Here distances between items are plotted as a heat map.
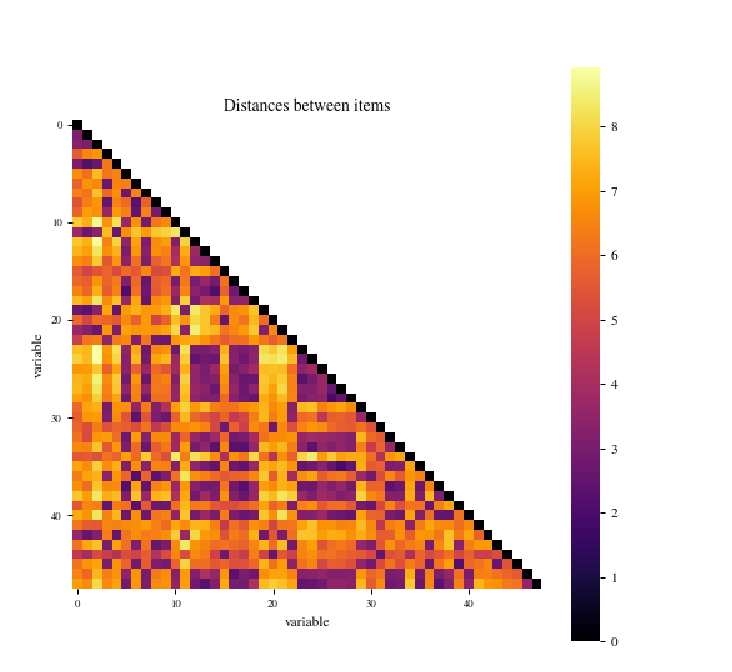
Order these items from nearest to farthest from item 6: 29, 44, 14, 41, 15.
29, 44, 15, 14, 41
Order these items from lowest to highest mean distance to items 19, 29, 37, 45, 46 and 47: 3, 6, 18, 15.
18, 3, 6, 15
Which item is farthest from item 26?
2
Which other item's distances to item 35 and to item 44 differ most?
20
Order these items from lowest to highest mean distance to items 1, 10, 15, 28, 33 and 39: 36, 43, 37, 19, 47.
37, 47, 36, 43, 19
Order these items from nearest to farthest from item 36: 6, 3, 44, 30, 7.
6, 30, 3, 44, 7
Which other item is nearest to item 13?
47
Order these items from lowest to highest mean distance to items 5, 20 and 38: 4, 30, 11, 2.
30, 4, 11, 2
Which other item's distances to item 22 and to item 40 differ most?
38
